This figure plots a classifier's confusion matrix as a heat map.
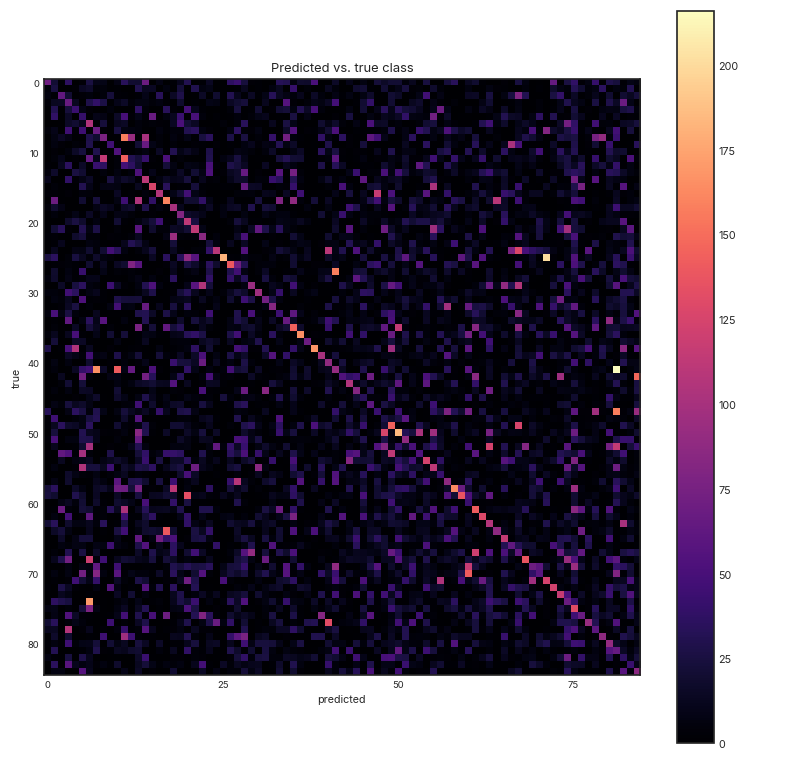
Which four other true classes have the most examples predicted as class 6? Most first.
74, 68, 52, 75
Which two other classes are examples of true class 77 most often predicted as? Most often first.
40, 24
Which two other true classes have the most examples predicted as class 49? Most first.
53, 38
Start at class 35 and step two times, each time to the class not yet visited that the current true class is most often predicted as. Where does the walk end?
48
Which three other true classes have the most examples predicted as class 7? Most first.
41, 70, 69
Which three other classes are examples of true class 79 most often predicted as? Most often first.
11, 28, 27
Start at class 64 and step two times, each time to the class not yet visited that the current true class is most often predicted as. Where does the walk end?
13
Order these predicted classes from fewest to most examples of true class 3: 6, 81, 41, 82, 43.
43, 81, 6, 41, 82
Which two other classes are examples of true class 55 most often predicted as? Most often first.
5, 30
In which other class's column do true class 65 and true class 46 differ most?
16
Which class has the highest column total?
75
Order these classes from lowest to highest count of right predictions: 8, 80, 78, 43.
78, 8, 80, 43
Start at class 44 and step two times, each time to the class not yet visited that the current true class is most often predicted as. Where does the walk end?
73
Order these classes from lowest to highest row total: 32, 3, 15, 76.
3, 15, 32, 76
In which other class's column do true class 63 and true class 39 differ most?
82
